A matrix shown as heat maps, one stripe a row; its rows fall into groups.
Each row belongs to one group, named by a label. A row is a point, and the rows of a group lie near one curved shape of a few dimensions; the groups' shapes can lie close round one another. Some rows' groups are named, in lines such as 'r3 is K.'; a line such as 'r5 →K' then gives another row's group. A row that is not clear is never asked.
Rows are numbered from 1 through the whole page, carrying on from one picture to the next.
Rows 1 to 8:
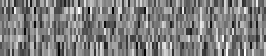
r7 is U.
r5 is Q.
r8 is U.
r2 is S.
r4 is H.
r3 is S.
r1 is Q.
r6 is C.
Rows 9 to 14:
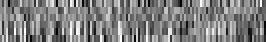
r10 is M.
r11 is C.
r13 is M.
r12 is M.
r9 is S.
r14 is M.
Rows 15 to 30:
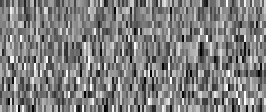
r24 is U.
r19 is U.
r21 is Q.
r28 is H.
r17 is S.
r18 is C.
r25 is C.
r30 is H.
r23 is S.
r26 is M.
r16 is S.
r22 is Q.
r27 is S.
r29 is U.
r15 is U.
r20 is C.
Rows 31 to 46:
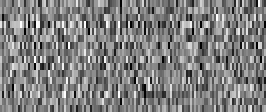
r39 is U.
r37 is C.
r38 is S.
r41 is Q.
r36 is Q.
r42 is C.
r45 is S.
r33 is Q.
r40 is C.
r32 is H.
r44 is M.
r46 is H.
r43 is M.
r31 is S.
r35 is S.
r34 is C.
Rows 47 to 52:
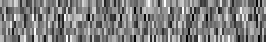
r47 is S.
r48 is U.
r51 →U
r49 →S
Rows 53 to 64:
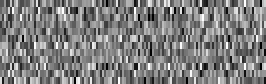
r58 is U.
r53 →U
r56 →U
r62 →U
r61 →Q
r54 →Q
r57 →C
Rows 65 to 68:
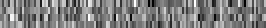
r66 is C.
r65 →S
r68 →C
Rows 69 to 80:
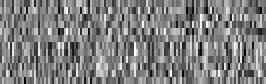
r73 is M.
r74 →M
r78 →U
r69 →S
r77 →Q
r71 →Q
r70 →M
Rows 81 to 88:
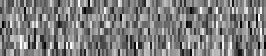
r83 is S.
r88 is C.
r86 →C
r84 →Q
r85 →U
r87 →C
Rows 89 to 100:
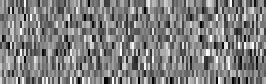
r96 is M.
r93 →C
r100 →H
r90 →U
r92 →Q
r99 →M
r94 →Q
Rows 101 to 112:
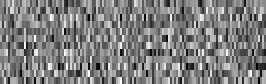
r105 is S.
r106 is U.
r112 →S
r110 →M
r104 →M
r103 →S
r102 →C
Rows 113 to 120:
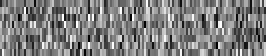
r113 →U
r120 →Q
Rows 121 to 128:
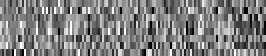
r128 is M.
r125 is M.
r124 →M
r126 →H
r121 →U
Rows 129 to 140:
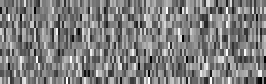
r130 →U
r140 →C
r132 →U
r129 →S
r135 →S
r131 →C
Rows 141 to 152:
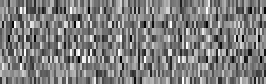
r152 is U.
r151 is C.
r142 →M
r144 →M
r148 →M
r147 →U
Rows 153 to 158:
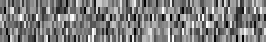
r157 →U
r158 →S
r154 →C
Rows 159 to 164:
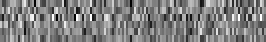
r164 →C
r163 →Q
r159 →C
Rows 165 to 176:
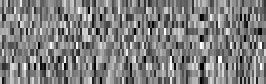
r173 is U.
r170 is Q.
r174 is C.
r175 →C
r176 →Q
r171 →S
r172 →Q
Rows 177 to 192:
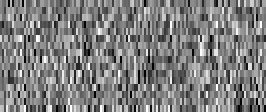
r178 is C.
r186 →H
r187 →M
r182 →C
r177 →U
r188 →S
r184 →H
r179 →C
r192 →M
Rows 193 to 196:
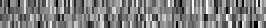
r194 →S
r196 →S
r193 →S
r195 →U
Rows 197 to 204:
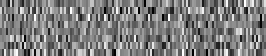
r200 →M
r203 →U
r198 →H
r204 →S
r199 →U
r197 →U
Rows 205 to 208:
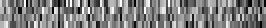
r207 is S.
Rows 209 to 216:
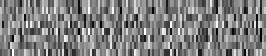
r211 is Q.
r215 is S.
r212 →Q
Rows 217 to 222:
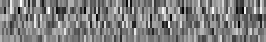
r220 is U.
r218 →C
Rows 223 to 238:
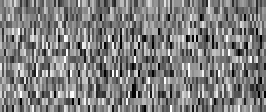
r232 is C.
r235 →C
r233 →H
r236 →C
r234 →M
